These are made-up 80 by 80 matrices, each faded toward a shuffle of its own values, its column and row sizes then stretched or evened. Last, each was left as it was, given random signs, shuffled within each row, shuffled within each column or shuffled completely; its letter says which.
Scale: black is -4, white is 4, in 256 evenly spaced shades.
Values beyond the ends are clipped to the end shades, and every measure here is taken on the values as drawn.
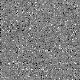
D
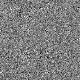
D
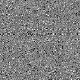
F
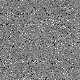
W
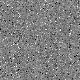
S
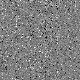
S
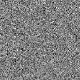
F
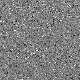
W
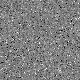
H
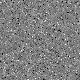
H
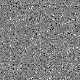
D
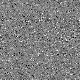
W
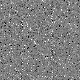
S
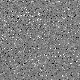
W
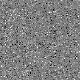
F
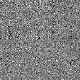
F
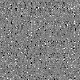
F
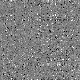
F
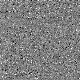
W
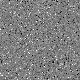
H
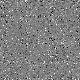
D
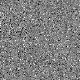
D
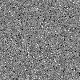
H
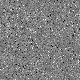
H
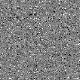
F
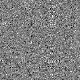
F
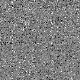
D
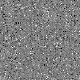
F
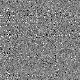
D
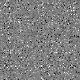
F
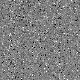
S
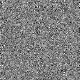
D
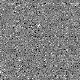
F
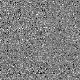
F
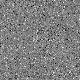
W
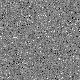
H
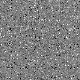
D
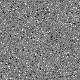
H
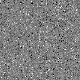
S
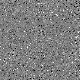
D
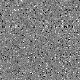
F
